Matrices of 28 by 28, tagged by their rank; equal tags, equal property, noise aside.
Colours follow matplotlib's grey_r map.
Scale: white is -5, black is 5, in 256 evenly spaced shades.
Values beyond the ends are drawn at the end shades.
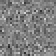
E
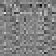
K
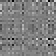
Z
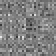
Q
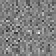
E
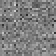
E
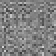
Q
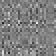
K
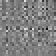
K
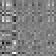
Z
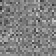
E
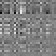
Z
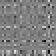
Z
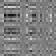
Z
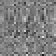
Q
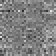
E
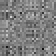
Q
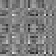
Z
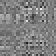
K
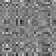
Q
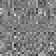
Q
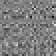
Q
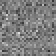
E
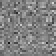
E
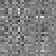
K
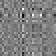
Z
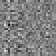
Q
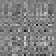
K
